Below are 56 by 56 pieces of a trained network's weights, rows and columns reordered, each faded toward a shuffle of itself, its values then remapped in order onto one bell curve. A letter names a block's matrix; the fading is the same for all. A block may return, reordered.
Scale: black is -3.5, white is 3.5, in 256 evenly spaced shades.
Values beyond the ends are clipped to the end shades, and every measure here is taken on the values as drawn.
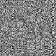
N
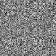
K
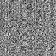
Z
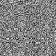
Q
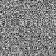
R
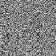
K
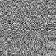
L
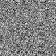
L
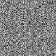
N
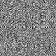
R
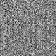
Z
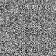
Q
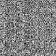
Z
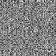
Q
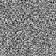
L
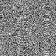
R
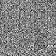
Q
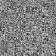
N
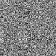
K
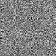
K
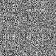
K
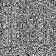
Z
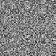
R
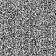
Z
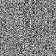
K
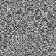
R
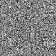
K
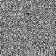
N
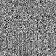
Z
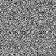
R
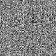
Q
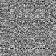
L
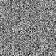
Q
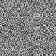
L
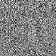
N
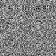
L
